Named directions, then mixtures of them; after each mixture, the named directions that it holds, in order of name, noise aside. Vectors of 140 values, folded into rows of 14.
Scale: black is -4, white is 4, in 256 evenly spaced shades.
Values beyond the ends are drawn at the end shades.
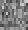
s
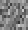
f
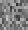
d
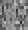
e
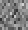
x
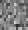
e, f, x.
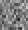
d, f, x.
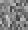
d.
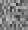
d.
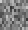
d.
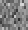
s, x.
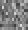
d, f, s.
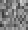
e, f, s.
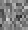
d, e, f.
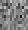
e, f.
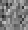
e, f.
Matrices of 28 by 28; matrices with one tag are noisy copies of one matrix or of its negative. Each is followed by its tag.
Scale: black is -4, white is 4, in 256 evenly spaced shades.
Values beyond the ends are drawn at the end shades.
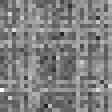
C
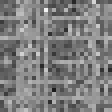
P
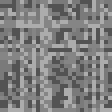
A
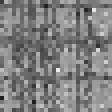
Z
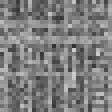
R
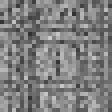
C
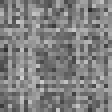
C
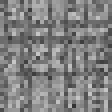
R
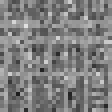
R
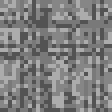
A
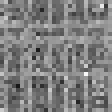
R
